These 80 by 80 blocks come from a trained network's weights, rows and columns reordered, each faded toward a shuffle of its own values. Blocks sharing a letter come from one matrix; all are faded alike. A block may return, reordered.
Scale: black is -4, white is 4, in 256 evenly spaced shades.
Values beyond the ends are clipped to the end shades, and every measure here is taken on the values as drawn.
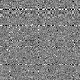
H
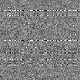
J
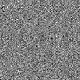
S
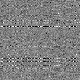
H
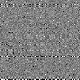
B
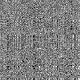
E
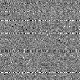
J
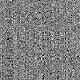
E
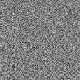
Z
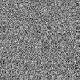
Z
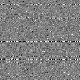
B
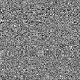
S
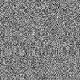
Z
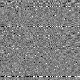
B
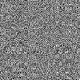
Z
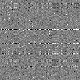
B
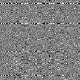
H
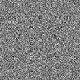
Z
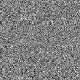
S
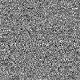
S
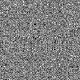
S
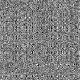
E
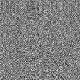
Z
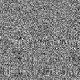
Z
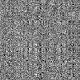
E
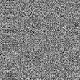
Z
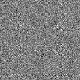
S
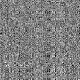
E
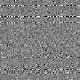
J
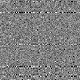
H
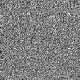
S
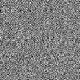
Z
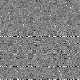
B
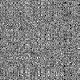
E
